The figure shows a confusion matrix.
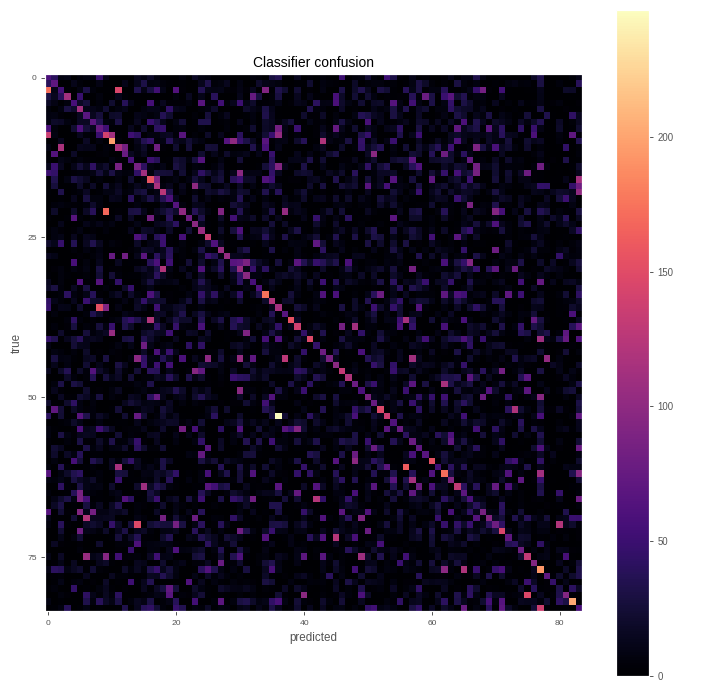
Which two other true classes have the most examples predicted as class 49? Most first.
75, 69
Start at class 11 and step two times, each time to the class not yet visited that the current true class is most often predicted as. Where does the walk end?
0
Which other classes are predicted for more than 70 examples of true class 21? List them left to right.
9, 27, 37, 70
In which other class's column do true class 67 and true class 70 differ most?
14
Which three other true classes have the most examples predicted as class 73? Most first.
52, 30, 60
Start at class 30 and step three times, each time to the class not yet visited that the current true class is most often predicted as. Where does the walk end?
77
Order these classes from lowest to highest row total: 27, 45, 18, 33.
33, 27, 45, 18
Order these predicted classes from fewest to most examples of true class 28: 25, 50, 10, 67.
50, 67, 25, 10
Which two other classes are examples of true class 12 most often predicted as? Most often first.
51, 62
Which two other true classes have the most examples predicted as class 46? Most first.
39, 68
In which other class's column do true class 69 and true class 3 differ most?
6
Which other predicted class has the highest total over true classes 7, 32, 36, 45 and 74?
8
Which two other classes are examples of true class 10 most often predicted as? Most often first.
43, 29
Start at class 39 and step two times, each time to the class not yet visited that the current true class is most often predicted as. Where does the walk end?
62
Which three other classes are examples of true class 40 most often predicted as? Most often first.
10, 31, 81
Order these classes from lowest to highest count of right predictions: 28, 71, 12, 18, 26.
26, 12, 28, 18, 71
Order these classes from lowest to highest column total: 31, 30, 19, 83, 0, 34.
31, 0, 19, 34, 83, 30
